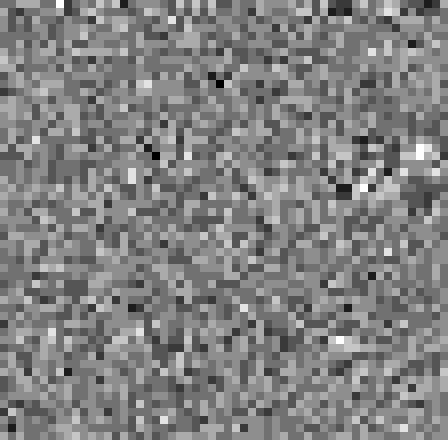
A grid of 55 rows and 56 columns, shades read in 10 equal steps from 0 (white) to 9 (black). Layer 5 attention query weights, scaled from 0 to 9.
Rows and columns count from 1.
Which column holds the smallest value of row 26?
42
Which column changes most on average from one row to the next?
46
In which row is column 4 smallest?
38
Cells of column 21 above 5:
10
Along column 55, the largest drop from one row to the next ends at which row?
22
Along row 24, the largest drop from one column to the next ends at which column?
45
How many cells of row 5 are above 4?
33
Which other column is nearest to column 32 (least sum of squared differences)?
40
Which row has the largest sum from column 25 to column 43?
7
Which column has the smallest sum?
16
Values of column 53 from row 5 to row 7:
5 6 3
